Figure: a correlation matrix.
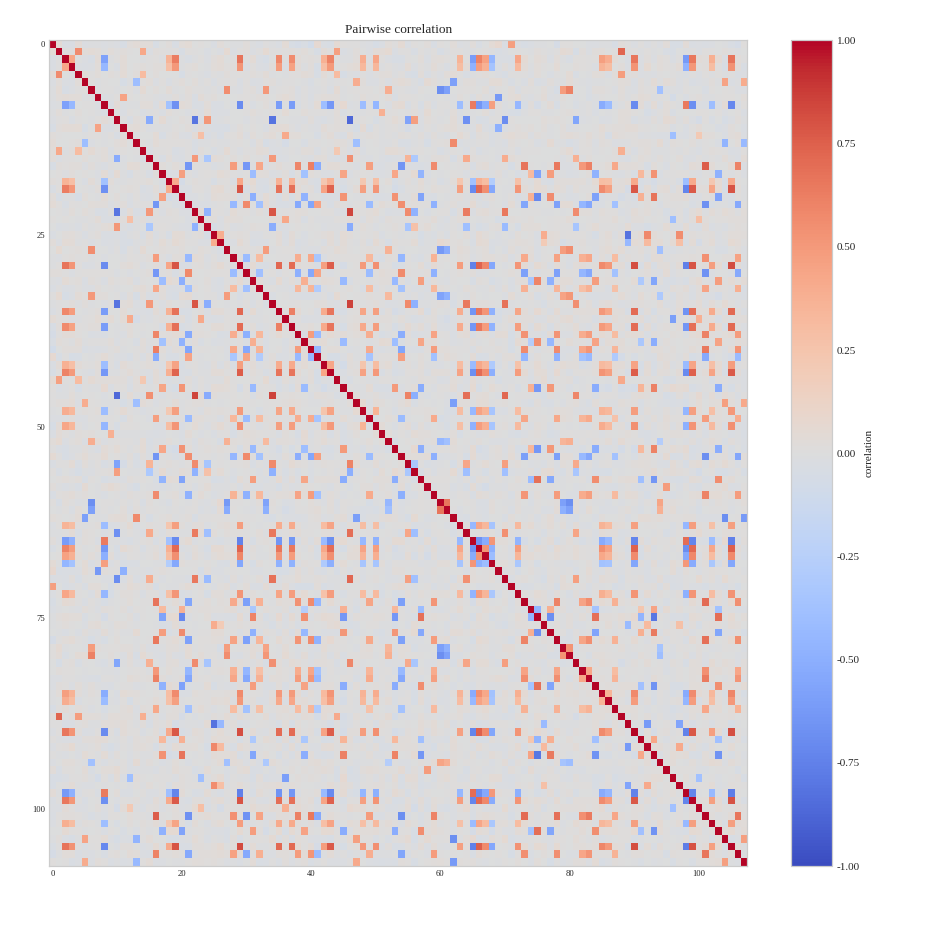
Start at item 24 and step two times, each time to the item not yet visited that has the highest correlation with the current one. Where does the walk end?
56
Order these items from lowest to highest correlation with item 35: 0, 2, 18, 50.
0, 18, 50, 2
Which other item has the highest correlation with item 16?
101
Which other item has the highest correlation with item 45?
93
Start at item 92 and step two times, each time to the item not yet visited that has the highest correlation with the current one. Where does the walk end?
97
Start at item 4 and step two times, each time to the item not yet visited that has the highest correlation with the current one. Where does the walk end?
88
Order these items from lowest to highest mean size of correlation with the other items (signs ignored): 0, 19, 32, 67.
0, 32, 67, 19
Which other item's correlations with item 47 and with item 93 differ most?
75
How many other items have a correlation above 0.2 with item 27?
5
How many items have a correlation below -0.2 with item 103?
8
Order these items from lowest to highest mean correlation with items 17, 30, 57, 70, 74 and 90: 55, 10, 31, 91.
10, 31, 91, 55
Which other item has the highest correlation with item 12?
36
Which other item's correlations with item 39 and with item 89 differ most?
25
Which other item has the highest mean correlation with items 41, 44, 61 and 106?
60
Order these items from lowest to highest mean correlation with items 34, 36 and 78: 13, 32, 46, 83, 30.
30, 13, 32, 83, 46
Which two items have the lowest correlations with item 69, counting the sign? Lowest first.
7, 11
